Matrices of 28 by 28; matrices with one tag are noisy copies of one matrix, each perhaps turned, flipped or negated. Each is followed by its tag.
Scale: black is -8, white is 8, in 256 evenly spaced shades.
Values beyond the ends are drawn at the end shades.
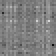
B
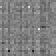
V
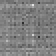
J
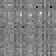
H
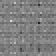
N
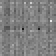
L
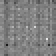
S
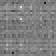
B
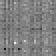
H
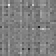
V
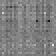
B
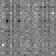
B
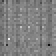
S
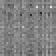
H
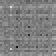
S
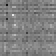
H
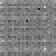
S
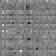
L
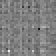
V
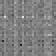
N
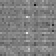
L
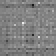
J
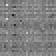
H
